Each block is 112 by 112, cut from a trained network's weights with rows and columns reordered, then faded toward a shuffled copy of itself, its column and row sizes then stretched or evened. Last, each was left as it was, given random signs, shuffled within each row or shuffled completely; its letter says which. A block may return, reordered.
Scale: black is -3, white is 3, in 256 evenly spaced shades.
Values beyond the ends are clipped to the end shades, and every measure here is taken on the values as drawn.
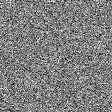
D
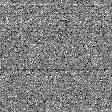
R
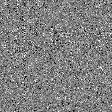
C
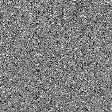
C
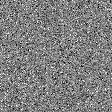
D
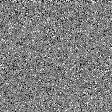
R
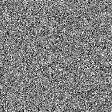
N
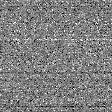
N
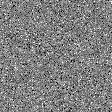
D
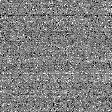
N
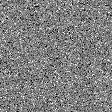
D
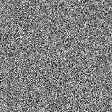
N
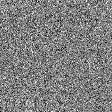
C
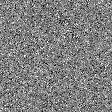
D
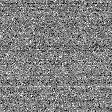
R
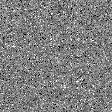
C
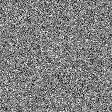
D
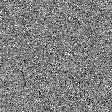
D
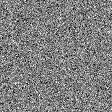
D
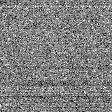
R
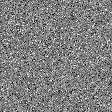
D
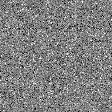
C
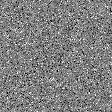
D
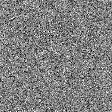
C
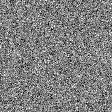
D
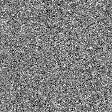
C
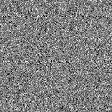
N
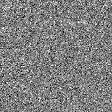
N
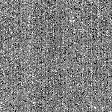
N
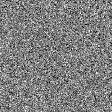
N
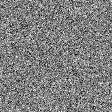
D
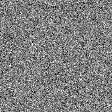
C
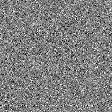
N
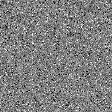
C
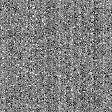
N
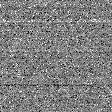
R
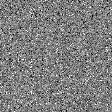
C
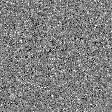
R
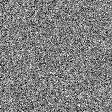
D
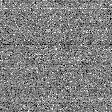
R
